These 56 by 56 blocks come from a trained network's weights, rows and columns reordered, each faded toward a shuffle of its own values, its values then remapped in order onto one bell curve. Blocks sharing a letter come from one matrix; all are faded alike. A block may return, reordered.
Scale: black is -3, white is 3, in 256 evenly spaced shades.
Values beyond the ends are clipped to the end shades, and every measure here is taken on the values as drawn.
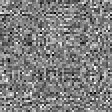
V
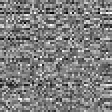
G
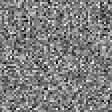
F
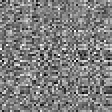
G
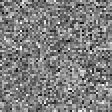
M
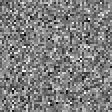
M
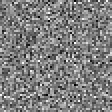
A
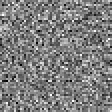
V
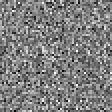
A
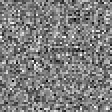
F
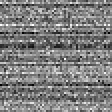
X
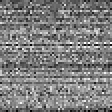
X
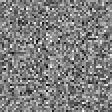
M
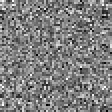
M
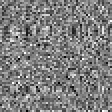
F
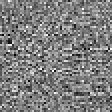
V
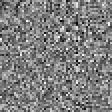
M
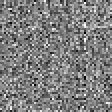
M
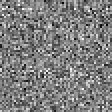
F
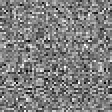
V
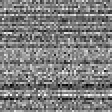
X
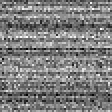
X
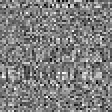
V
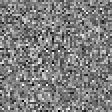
M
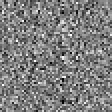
M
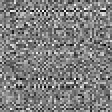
G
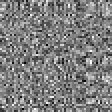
V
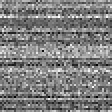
X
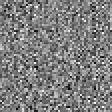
M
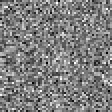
F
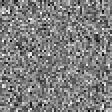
M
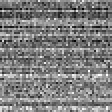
X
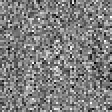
A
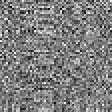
V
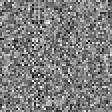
M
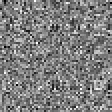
F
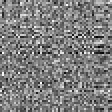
G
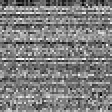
X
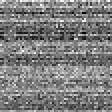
X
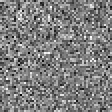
A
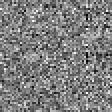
M
